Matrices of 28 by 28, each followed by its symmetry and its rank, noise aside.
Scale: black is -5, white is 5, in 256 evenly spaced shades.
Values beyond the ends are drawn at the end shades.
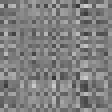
no symmetry, rank two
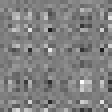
symmetric, rank two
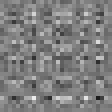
no symmetry, rank two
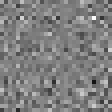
no symmetry, rank four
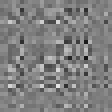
antisymmetric, rank two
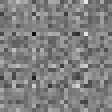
no symmetry, rank three
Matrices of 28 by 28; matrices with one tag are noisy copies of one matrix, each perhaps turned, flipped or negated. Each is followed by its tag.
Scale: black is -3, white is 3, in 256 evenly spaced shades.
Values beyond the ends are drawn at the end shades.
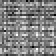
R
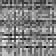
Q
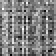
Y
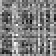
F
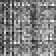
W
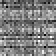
Q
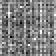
R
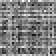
R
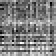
W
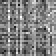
Q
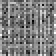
R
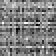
Y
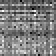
W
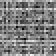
R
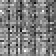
Q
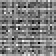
R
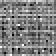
R
